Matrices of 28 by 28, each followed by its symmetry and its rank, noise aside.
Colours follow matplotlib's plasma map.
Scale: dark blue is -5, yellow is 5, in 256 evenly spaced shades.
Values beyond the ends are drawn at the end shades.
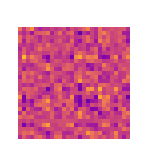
no symmetry, rank three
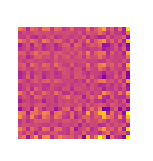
no symmetry, rank two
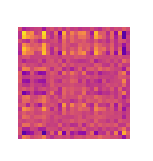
no symmetry, rank two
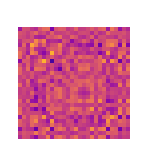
symmetric, rank three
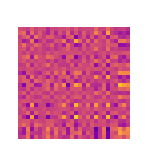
no symmetry, rank two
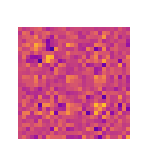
symmetric, rank four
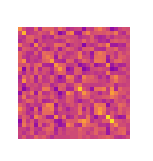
symmetric, rank four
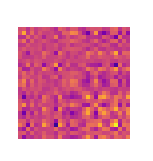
symmetric, rank two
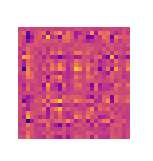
no symmetry, rank three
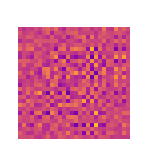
no symmetry, rank three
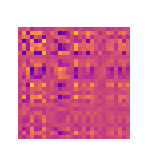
no symmetry, rank two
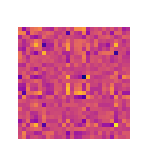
no symmetry, rank three
